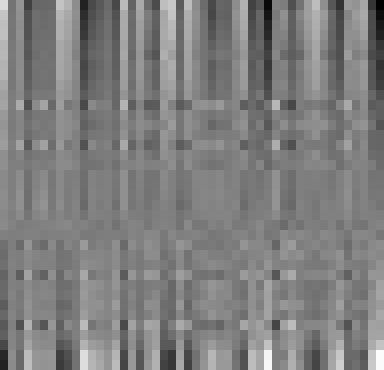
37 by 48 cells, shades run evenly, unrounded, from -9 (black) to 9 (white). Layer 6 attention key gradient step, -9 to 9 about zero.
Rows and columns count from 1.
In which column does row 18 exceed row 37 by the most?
1
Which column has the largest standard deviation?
48
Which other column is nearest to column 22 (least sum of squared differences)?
40
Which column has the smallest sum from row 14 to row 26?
11
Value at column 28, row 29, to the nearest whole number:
1
